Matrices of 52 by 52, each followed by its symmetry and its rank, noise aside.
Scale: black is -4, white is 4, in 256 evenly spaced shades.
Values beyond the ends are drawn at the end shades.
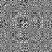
symmetric, rank six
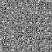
symmetric, rank eight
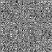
no symmetry, rank eight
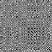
symmetric, rank six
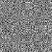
no symmetry, rank eight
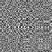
no symmetry, rank six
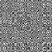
symmetric, rank six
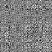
symmetric, rank six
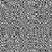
antisymmetric, rank six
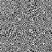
symmetric, rank eight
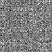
no symmetry, rank eight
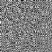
antisymmetric, rank six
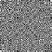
symmetric, rank eight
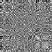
symmetric, rank six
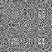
symmetric, rank six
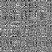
antisymmetric, rank six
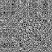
symmetric, rank eight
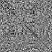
symmetric, rank eight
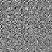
no symmetry, rank six
